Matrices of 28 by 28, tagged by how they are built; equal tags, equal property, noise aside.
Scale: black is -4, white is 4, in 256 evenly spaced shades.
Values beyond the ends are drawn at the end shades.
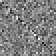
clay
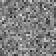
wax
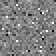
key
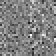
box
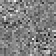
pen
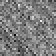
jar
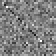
clay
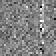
box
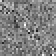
pen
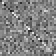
clay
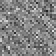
jar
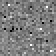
key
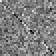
clay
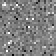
key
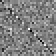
clay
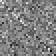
clay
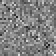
clay
